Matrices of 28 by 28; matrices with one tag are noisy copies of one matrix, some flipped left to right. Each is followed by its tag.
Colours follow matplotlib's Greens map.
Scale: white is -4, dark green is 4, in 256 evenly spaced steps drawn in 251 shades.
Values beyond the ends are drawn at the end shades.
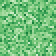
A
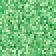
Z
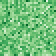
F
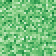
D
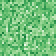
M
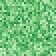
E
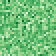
E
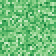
A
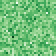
M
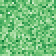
M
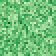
F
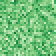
Z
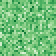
Z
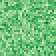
Z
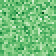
A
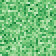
A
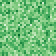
M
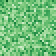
F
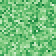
F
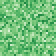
D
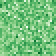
D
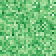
Z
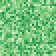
D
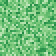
F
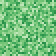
M
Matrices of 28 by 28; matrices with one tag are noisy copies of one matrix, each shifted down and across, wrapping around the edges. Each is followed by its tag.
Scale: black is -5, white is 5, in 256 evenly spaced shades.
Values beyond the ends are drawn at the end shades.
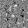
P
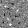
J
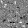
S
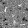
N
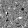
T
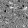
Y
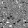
S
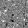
P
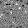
S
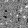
P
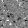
S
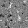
N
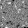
S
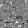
S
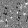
P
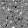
J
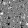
P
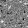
J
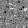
Y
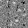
P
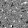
T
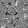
N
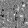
P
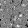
P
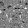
S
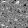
Y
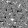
J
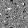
T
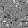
S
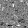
S
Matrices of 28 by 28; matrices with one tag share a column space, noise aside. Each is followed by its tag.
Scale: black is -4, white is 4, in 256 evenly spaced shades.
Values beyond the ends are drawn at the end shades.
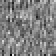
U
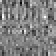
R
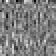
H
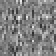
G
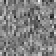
G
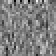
H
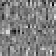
R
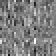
U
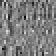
R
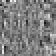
H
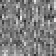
U
